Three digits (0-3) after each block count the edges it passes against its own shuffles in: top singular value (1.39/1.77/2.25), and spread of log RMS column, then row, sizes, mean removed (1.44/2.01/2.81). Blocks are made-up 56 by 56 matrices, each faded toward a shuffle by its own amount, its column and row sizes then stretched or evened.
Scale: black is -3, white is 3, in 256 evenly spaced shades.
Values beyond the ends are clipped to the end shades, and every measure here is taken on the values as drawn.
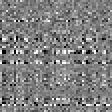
3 1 3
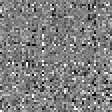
0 2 2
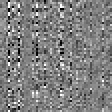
3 3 0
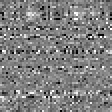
2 0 3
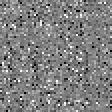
0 1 1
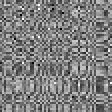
3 0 0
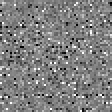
1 1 2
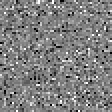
0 0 1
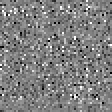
0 0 1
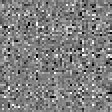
2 2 2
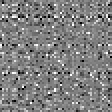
3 1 2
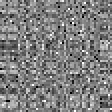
3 1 0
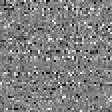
1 0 2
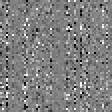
1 3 1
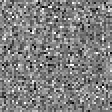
1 0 1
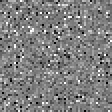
0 1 1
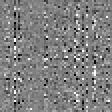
2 3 1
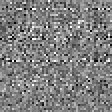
2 0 2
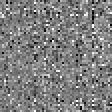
1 2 1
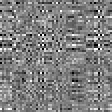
3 2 3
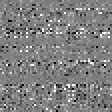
2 0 3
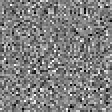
2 1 0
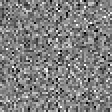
2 1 0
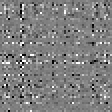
2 2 3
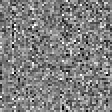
0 2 0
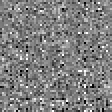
0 2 2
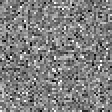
1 0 0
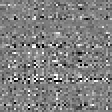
2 2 3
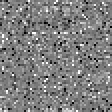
1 0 0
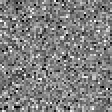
1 0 0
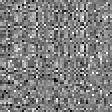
3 1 0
